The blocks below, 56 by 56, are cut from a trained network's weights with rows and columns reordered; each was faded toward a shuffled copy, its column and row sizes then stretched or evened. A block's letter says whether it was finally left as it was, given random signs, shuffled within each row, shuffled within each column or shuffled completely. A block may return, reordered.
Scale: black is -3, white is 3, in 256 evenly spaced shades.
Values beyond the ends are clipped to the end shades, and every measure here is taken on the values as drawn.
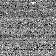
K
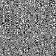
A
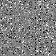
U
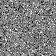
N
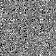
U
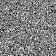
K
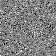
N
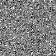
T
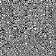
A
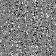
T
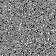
N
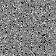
T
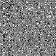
A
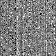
T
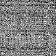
A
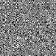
A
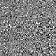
A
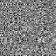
A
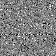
K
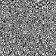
A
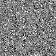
T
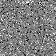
N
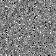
T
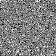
K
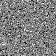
N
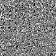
U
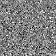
K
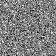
N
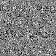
K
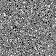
N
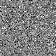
K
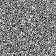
N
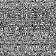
A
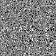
U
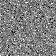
N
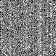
T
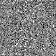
T
